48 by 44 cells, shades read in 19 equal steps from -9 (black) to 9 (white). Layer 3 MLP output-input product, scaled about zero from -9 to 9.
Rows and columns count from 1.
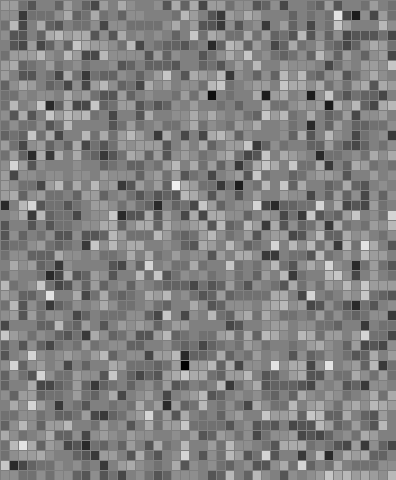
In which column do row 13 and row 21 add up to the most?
29
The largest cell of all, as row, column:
19, 20
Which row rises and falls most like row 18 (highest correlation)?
5
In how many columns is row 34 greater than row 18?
21
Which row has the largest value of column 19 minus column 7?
8
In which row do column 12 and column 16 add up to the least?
38
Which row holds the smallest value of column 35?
10
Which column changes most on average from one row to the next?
30
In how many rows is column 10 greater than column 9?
13
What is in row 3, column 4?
0
